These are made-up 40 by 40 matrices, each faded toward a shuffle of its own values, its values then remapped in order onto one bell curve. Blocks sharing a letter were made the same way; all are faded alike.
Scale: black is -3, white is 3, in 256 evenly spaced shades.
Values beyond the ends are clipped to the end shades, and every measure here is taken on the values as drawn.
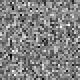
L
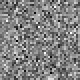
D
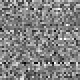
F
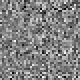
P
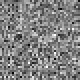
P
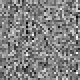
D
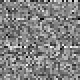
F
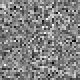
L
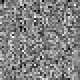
D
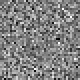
L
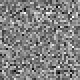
L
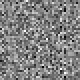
D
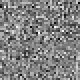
F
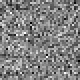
L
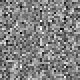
D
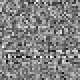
F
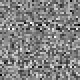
F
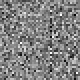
D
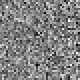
D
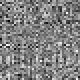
P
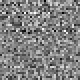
F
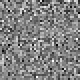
L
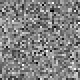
L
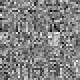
P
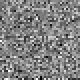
F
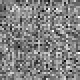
P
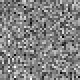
D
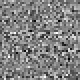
F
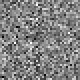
D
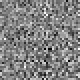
P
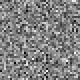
D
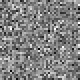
D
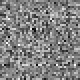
F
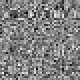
P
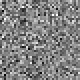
P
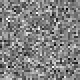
L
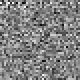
F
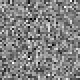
D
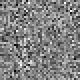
D
